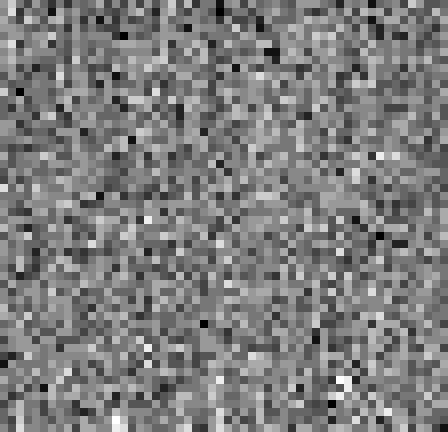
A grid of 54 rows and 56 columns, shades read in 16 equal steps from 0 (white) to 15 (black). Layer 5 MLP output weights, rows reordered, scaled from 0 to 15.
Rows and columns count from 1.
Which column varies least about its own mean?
53
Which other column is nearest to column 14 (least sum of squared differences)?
32
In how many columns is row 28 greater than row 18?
22
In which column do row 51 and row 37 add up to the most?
39
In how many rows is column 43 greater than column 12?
24
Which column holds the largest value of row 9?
30
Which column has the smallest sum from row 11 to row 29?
33
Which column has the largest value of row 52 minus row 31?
12
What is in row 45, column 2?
13
